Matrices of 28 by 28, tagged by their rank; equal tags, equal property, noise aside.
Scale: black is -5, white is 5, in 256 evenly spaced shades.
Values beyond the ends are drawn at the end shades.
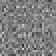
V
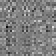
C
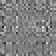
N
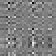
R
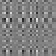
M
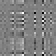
M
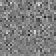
V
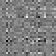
N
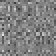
C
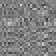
C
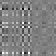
M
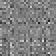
C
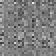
C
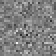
V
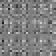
N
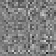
C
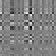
M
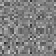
C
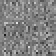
V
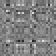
N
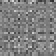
N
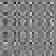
R
